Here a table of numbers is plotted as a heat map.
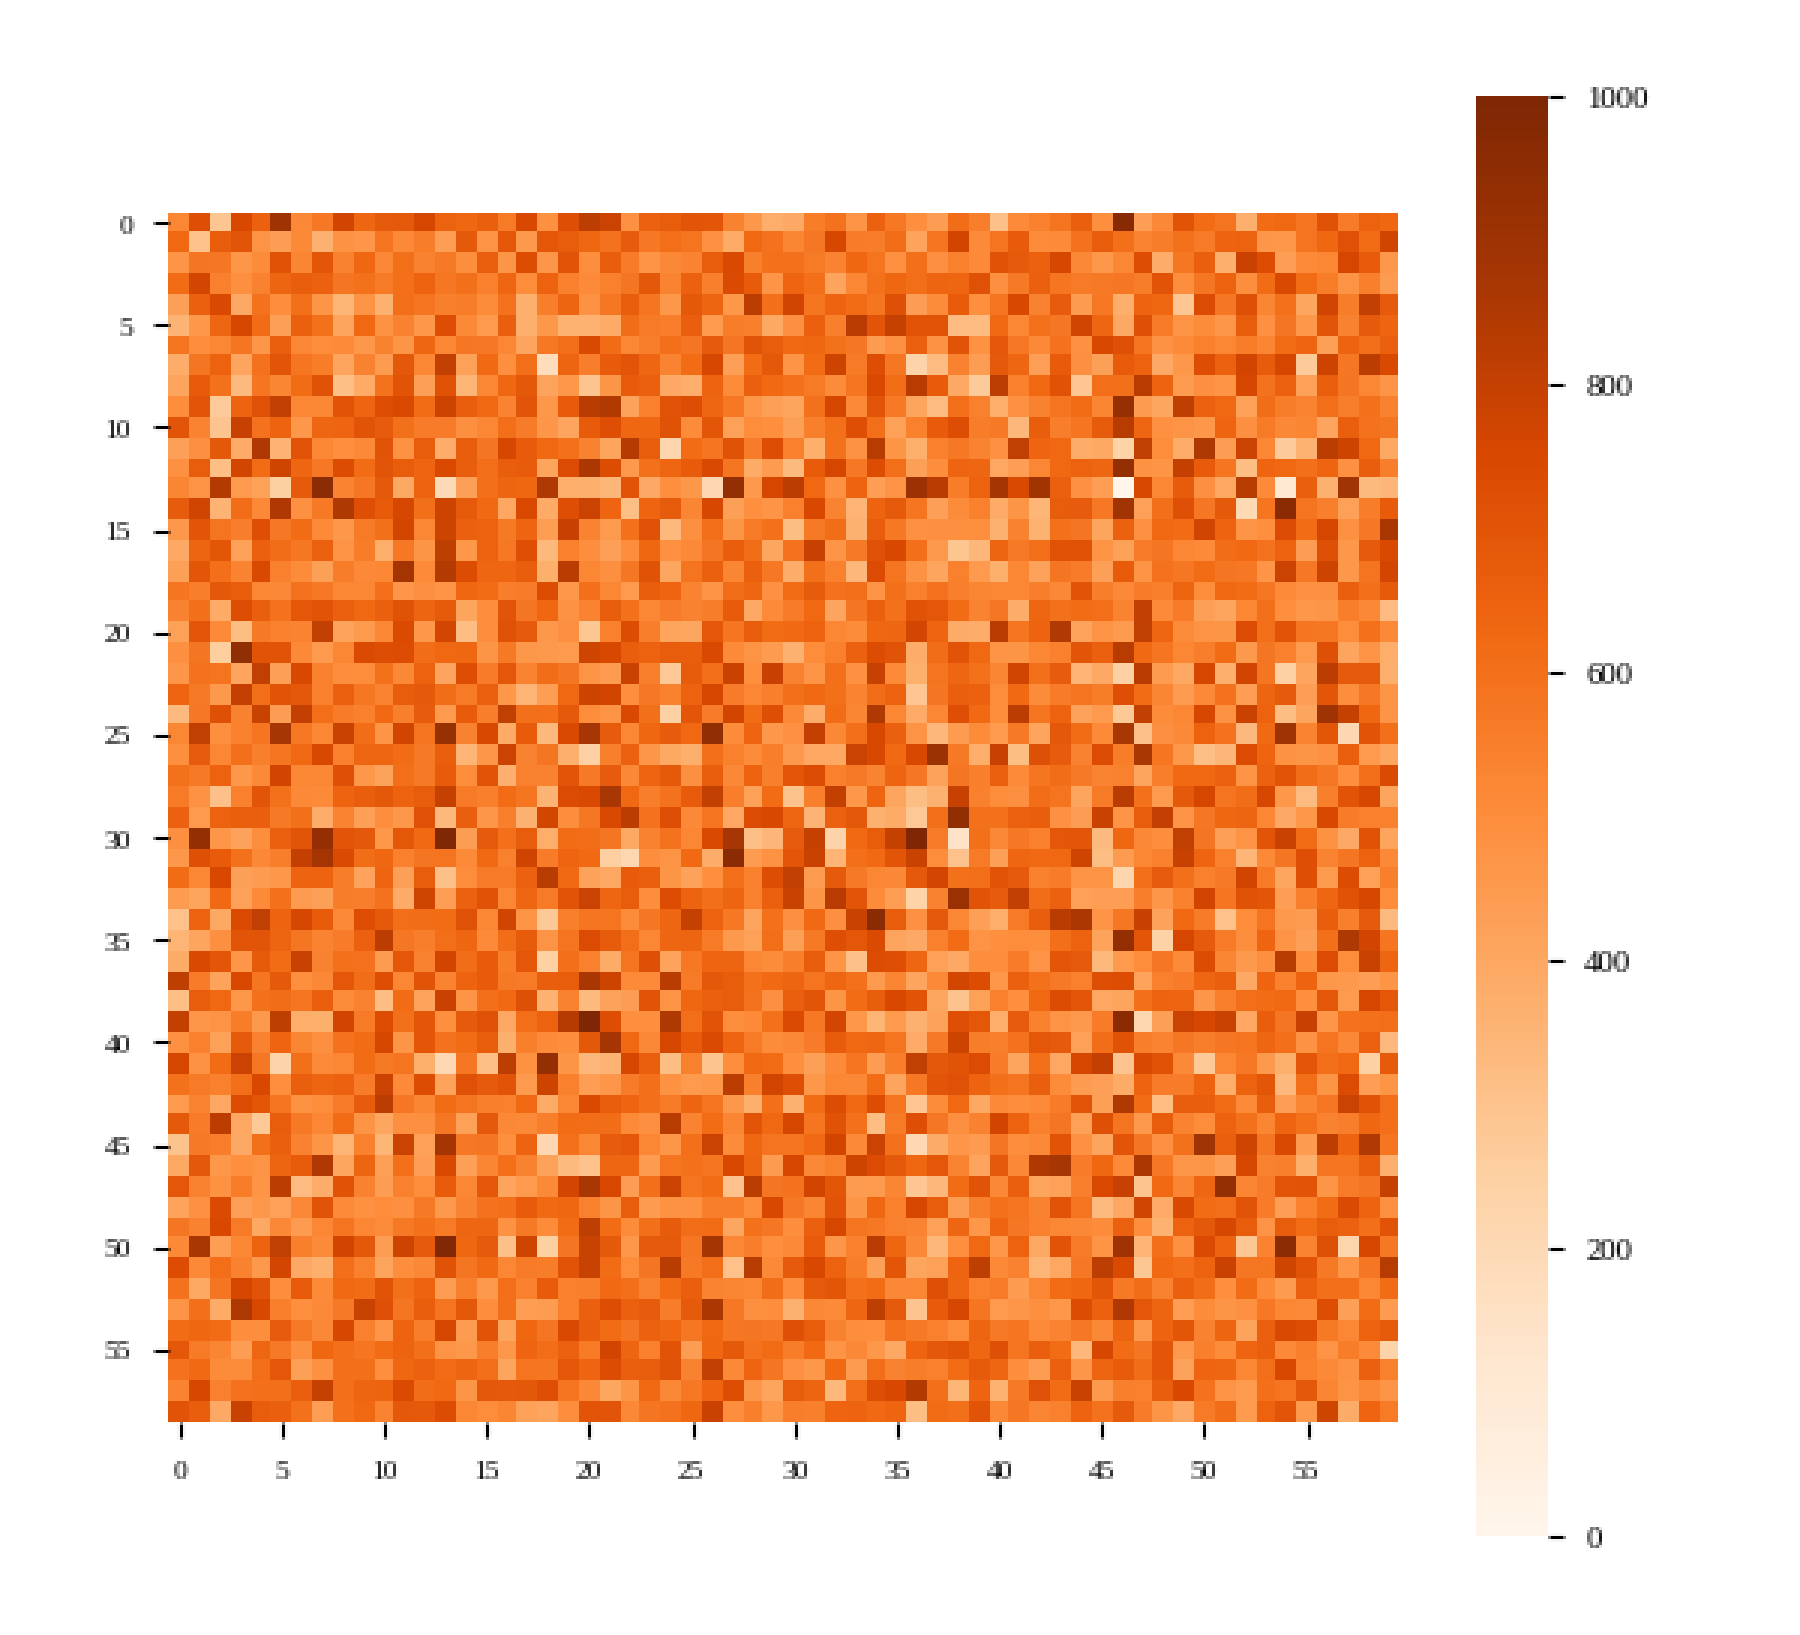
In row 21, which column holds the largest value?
3
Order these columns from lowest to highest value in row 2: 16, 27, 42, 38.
16, 38, 42, 27
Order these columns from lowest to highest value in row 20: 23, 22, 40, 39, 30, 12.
39, 12, 23, 30, 22, 40
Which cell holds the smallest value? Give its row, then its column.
13, 46
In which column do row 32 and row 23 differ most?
46
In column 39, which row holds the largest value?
51
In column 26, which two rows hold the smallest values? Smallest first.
13, 41
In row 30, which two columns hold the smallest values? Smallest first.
38, 32
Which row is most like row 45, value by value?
7
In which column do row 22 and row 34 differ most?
44
